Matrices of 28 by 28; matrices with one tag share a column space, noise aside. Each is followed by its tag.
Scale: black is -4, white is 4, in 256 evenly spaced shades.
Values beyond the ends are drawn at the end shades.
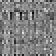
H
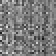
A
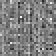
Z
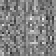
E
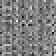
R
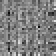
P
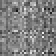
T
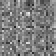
P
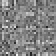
P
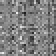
A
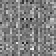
Z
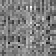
E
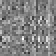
E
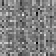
P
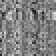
H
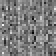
E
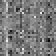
T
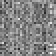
Z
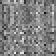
A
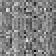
T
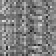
R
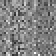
P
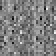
E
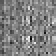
E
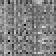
A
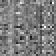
A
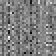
A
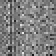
R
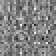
E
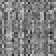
H
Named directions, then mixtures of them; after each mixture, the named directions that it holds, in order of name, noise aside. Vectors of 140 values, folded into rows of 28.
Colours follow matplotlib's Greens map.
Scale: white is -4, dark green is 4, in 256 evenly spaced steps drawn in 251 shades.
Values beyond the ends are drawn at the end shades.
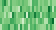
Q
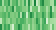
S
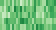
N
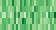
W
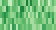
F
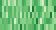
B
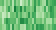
N.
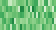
B, F, Q.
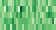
F, N, Q.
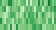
F.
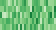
B, Q, W.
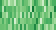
B.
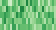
F.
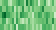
F, N, W.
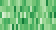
B, N, W.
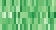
Q, W.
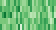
B, Q, W.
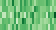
W.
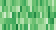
Q, W.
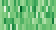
F, N, Q.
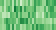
N.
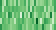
B, Q, S.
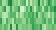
F.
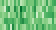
F, N.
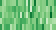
B, N, S.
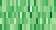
B, S.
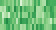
N.
